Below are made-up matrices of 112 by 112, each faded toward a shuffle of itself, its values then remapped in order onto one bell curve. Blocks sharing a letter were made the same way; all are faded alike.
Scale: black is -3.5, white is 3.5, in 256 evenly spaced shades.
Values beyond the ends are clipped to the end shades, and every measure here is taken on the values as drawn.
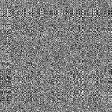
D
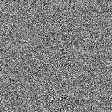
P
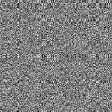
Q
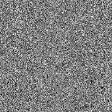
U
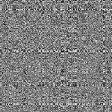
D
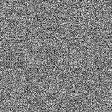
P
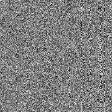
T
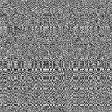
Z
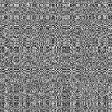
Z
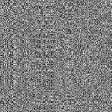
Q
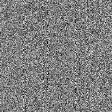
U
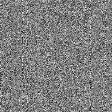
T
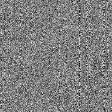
T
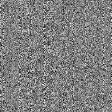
T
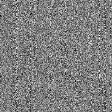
T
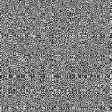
D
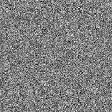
P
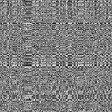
Z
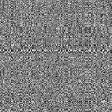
D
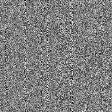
U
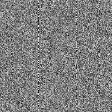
U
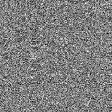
P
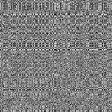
Z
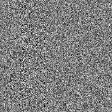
U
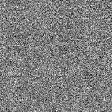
P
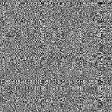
D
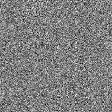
P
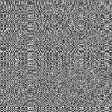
Z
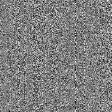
T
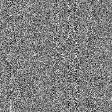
U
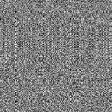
Q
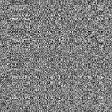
Q
